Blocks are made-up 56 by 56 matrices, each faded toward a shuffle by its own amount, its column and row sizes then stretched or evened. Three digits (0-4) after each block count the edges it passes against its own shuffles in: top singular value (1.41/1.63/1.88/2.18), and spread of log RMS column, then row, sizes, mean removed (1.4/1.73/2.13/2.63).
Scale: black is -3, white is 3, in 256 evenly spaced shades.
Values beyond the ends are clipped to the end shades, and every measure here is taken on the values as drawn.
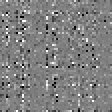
1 4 3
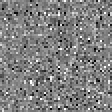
1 3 2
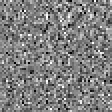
2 2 1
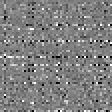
2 2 4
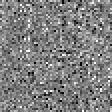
0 2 0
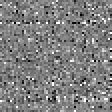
1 2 3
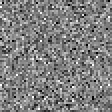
0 0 0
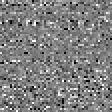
2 0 4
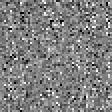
1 2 0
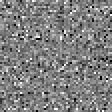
0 0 2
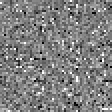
1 2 1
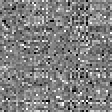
4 2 1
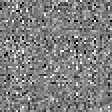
1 3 3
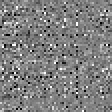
2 2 3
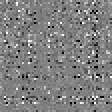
1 3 4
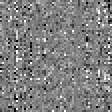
1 4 1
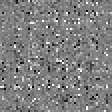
0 3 3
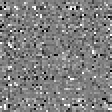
0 2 3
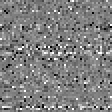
2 0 4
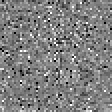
1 2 0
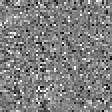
2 2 2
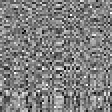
4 2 1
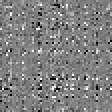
2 4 4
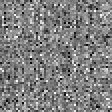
3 2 1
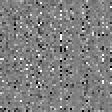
0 4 1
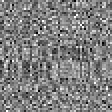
4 0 0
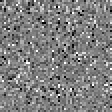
1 2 1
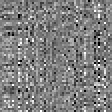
4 4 0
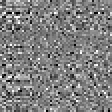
4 2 3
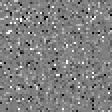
0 1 1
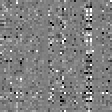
3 4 2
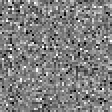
1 0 0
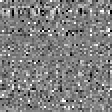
3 1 4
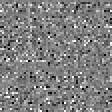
1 1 4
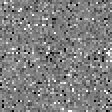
0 0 2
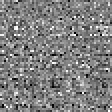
3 0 2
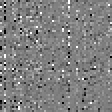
1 4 1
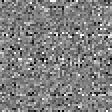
1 1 4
